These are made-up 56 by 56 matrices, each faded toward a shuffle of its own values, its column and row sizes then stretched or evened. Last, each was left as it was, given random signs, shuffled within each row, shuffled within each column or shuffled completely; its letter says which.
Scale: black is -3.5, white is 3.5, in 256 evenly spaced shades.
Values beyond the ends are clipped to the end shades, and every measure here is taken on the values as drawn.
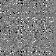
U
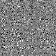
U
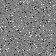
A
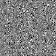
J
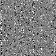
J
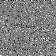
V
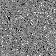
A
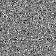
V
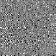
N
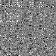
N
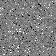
A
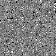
J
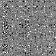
U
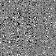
U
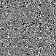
U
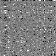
N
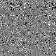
U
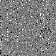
J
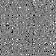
N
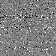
V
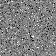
A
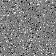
A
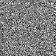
N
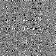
U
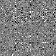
U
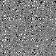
U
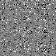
U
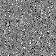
J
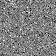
A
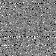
V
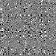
N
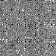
N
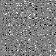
N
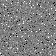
A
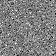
A
